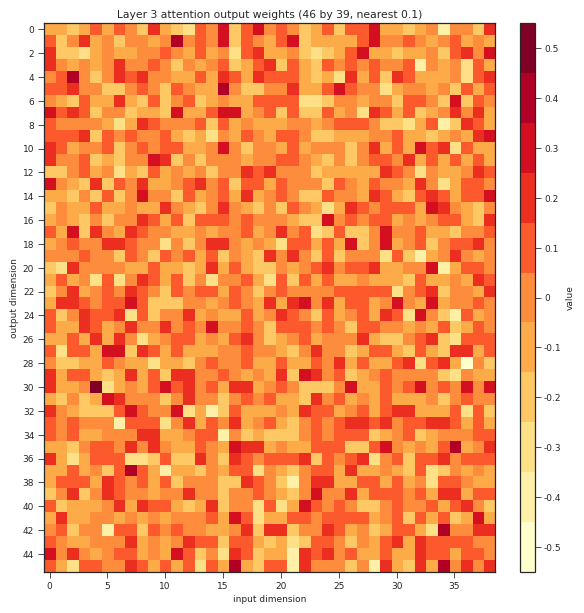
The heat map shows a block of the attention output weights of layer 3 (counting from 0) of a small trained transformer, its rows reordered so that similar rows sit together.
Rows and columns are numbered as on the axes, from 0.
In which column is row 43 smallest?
21
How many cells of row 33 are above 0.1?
7
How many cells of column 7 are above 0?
17
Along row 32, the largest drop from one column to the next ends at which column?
12
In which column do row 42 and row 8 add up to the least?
5
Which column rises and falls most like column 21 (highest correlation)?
15
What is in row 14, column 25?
0
